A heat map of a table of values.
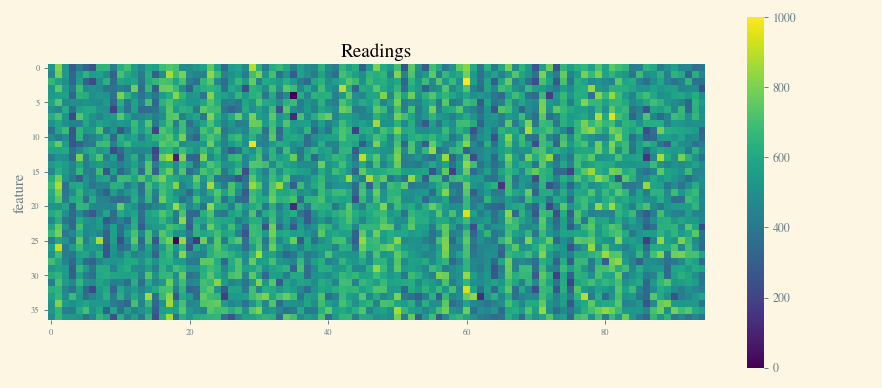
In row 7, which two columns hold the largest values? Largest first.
81, 79
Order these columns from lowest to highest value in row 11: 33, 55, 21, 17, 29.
21, 33, 17, 55, 29
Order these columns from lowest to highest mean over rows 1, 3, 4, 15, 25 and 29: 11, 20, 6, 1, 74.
20, 6, 11, 74, 1
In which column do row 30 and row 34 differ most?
89
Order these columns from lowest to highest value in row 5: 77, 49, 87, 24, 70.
70, 49, 24, 87, 77
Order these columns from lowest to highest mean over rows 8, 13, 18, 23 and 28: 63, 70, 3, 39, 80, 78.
3, 70, 63, 80, 39, 78
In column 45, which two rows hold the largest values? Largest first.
13, 25
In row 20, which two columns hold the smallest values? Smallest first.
35, 72
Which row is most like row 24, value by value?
18
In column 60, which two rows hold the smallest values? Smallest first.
12, 6
